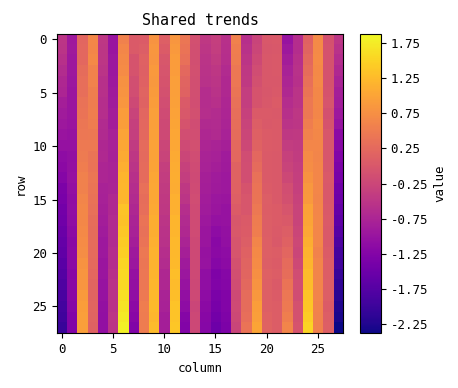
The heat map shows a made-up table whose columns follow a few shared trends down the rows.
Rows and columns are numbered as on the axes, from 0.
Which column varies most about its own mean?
27
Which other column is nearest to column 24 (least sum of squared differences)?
2
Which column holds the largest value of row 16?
6
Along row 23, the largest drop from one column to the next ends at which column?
7
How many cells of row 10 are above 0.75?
3
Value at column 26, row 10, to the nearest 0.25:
0
